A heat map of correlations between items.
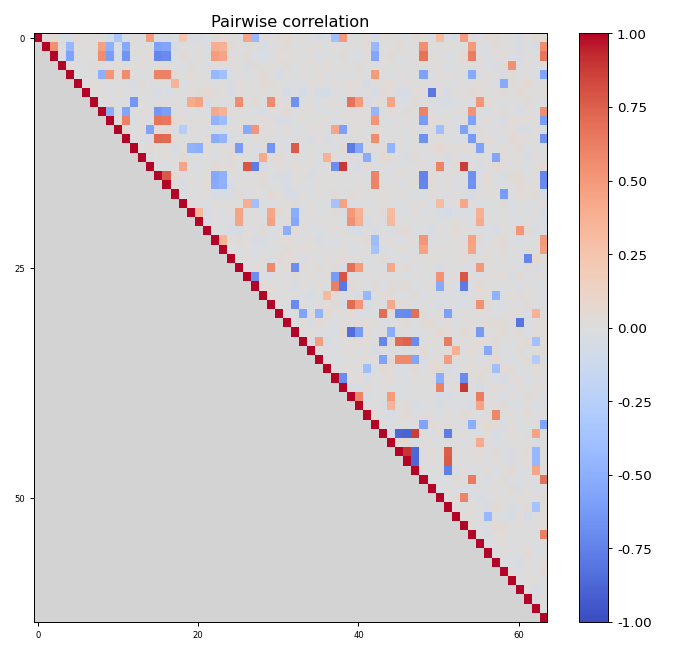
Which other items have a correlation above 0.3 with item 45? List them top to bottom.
33, 35, 46, 51
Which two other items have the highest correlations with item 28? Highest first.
13, 36
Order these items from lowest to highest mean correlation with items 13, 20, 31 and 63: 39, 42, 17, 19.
42, 17, 19, 39
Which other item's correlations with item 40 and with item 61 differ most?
24
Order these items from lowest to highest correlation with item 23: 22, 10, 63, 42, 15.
15, 42, 10, 22, 63
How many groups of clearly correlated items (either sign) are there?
11
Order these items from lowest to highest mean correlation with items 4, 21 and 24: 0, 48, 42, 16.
48, 0, 42, 16
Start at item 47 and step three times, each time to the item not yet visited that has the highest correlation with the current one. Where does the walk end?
62
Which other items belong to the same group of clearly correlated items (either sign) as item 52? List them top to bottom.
34, 56
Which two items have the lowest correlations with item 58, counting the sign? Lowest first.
17, 5
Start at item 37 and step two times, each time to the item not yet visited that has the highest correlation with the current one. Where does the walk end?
10
